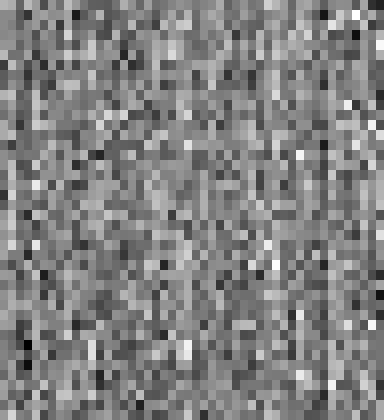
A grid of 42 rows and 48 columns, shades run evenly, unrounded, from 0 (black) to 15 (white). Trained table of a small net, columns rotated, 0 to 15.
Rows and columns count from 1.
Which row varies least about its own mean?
29
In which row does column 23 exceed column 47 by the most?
3
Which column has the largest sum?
35
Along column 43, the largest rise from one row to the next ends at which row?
13
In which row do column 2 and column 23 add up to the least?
15
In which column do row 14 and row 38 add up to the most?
46
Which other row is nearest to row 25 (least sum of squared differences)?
42
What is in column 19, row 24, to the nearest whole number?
5
